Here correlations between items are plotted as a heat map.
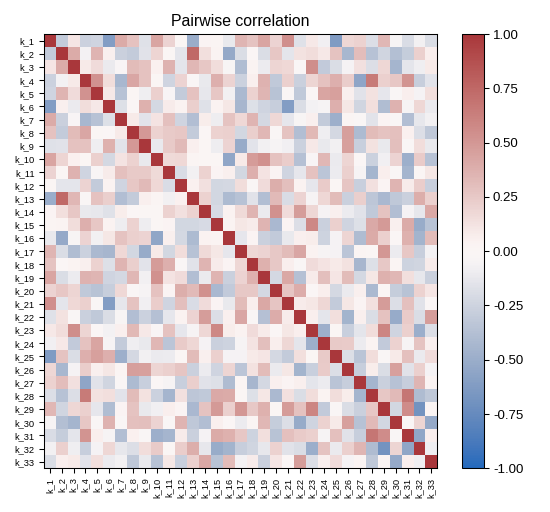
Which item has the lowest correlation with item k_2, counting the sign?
k_16
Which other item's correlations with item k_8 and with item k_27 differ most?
k_4
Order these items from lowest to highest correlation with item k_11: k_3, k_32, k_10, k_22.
k_22, k_32, k_10, k_3
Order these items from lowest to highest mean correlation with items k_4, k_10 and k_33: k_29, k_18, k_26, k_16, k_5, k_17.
k_17, k_16, k_29, k_26, k_18, k_5
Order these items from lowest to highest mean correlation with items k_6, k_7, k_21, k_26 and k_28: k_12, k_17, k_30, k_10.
k_17, k_10, k_12, k_30
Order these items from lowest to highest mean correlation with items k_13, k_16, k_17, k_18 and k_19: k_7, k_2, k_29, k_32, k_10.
k_32, k_2, k_7, k_10, k_29
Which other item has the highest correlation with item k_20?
k_14
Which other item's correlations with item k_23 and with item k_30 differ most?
k_3
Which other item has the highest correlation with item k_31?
k_28
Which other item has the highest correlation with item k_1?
k_21
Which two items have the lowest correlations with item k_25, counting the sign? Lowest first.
k_1, k_7
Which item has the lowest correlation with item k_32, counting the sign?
k_29
